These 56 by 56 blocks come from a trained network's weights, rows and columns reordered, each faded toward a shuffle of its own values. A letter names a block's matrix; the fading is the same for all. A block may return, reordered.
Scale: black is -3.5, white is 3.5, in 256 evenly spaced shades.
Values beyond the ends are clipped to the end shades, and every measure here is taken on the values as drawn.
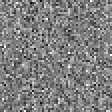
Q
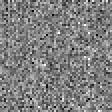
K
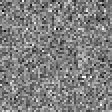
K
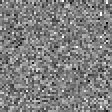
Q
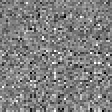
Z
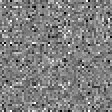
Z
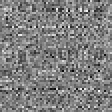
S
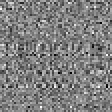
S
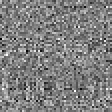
S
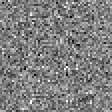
Q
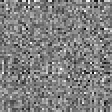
S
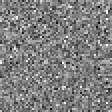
Q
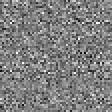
S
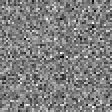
S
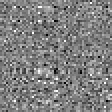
Z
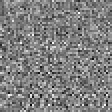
S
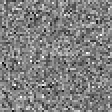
Q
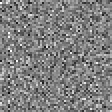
Q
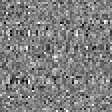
Z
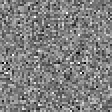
K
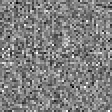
K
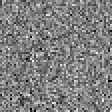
K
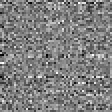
S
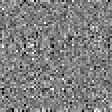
Z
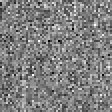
K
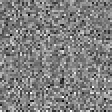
S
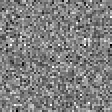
Q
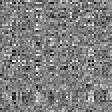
Z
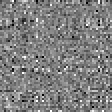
Z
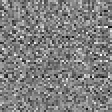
S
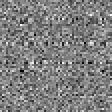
S
